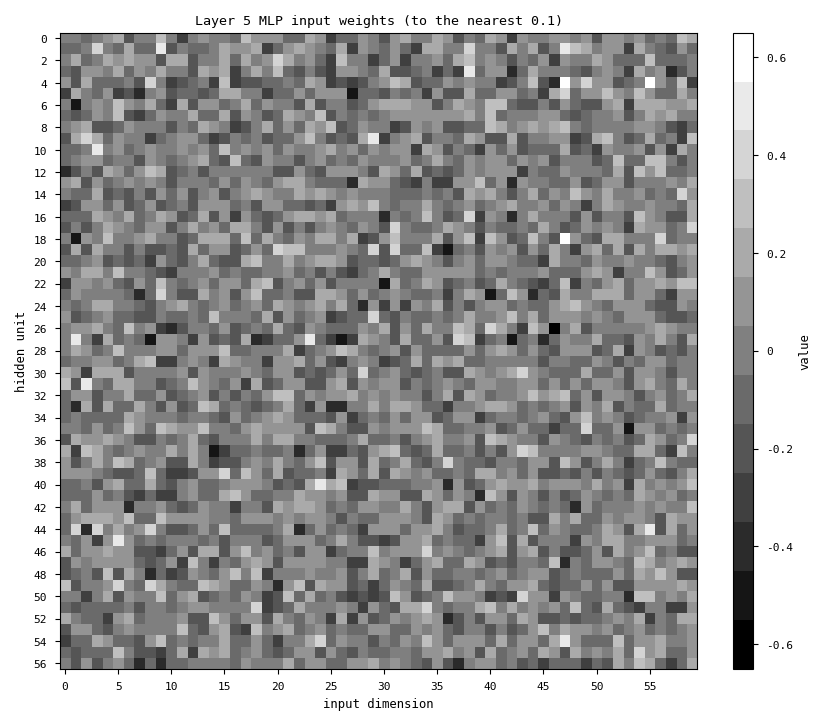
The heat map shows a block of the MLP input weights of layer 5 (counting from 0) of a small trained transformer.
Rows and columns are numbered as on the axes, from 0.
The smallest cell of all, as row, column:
26, 46
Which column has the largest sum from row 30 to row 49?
55
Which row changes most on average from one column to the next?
27
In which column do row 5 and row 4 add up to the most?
47
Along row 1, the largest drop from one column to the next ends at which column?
10
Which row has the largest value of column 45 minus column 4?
53
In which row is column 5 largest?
45
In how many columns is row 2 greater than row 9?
31
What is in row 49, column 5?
0.4
